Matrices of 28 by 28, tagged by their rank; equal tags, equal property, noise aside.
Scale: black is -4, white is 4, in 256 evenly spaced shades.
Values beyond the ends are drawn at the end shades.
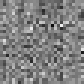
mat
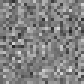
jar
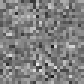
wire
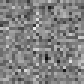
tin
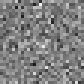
jar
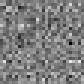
wire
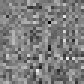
mat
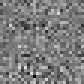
jar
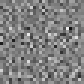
tin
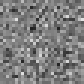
mat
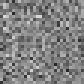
tin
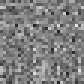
tin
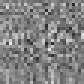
wire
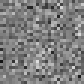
tin
